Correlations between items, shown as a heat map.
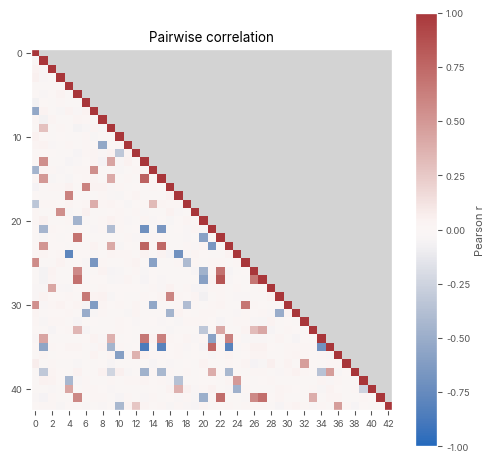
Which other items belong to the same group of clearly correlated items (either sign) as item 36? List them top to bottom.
10, 12, 42
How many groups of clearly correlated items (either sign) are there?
10
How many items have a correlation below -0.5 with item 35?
5
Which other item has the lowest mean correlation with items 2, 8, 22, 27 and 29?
20
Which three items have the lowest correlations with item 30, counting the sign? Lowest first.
7, 14, 18
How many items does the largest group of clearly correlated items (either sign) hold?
9
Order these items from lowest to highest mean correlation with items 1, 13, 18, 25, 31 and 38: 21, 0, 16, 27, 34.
21, 16, 27, 0, 34
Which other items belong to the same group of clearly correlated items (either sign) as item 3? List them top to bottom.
19
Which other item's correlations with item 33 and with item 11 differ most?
8
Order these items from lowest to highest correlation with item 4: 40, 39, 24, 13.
24, 39, 13, 40
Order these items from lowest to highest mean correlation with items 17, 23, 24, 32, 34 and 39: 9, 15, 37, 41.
41, 37, 9, 15
